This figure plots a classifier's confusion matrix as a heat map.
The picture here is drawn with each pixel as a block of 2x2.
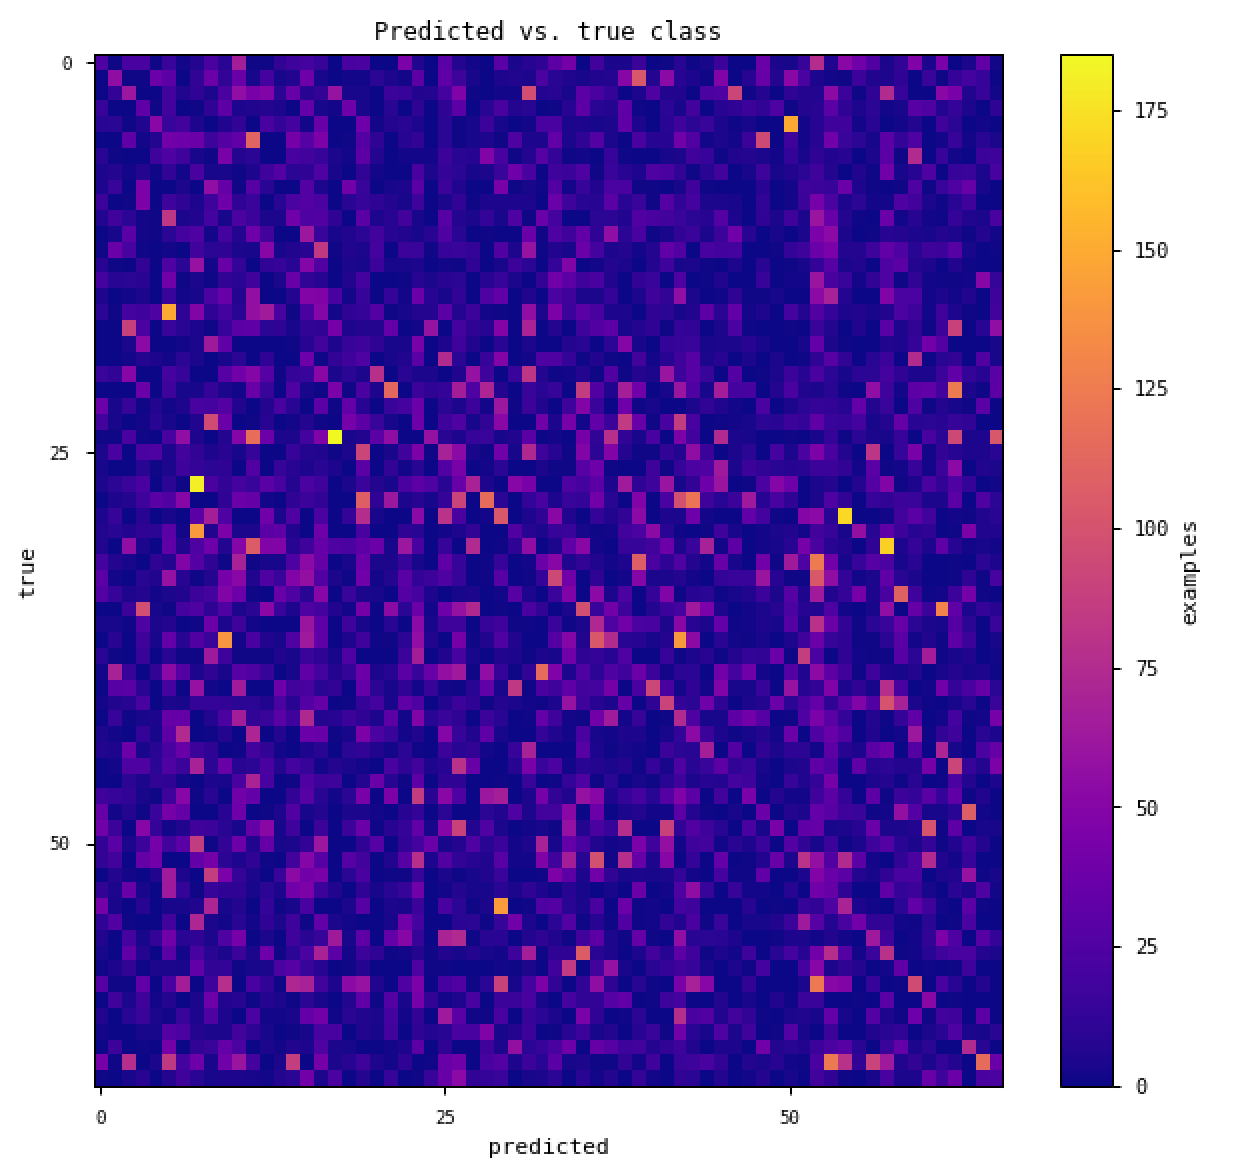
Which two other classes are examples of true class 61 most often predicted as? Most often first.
42, 25
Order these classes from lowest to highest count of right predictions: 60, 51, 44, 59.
60, 44, 51, 59
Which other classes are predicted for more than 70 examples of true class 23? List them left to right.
8, 38, 42
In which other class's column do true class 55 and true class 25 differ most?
19
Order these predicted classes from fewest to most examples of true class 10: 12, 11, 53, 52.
12, 11, 53, 52
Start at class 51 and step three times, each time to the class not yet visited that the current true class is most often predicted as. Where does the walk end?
8
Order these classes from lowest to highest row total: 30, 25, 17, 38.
38, 30, 17, 25
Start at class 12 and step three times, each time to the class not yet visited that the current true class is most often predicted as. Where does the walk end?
11
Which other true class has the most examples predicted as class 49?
27
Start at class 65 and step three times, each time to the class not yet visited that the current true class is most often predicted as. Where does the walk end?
62
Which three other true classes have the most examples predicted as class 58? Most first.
34, 41, 48
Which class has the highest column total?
52
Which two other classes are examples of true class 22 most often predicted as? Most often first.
29, 35
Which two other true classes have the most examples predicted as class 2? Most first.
17, 64
